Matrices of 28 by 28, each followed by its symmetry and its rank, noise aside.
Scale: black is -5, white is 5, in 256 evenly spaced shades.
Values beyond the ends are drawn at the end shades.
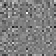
no symmetry, rank four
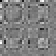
symmetric, rank two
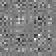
symmetric, rank three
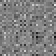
symmetric, rank two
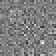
symmetric, rank four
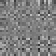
no symmetry, rank two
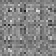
no symmetry, rank three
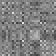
symmetric, rank three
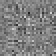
antisymmetric, rank four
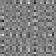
antisymmetric, rank two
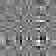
antisymmetric, rank two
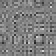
symmetric, rank four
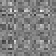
no symmetry, rank two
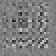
symmetric, rank two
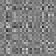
no symmetry, rank two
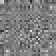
symmetric, rank three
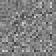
symmetric, rank four
